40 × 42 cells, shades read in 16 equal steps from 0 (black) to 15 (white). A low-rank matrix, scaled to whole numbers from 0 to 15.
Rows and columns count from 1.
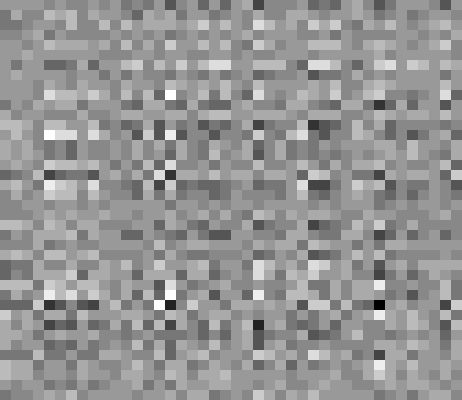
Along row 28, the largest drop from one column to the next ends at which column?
8
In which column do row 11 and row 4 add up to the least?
35
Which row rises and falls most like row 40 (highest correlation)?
28
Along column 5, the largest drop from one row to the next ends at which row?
31
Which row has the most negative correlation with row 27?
23
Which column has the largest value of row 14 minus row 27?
5
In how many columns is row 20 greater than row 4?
12
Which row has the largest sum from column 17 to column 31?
7
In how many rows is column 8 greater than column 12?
17
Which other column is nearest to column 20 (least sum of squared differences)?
13
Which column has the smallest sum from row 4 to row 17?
15
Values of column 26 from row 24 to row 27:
7 10 9 9
